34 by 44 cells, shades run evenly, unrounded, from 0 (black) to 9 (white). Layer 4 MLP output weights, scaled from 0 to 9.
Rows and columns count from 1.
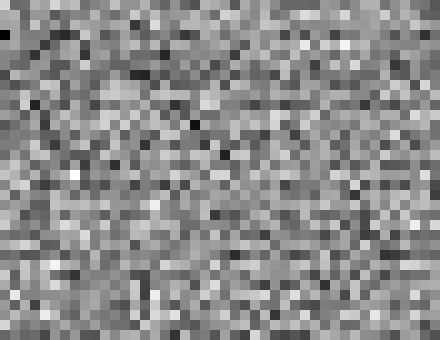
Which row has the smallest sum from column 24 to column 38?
11
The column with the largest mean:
16
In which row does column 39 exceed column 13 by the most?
22
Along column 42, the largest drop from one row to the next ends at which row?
24
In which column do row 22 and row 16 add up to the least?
23
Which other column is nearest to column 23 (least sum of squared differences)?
35
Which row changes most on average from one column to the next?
32
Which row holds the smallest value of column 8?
28
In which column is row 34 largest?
26
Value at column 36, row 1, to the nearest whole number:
5
